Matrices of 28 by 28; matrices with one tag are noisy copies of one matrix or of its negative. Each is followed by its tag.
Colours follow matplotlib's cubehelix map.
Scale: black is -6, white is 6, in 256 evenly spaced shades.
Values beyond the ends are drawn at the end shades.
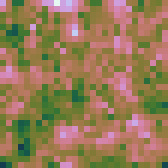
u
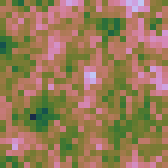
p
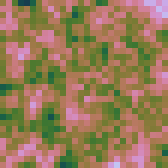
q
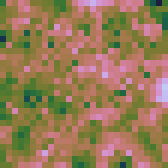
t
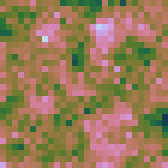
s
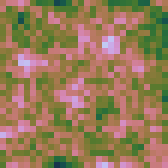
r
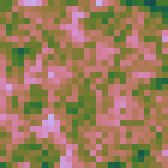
q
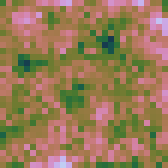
r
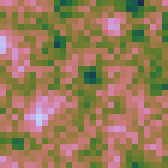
p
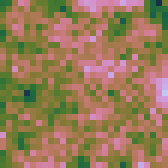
t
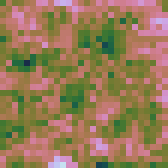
r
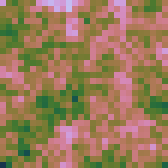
u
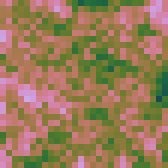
t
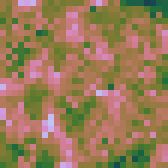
q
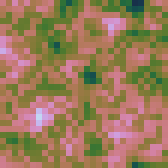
p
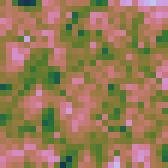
q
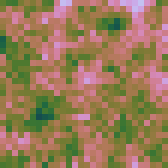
p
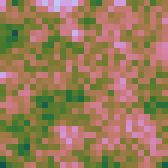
u
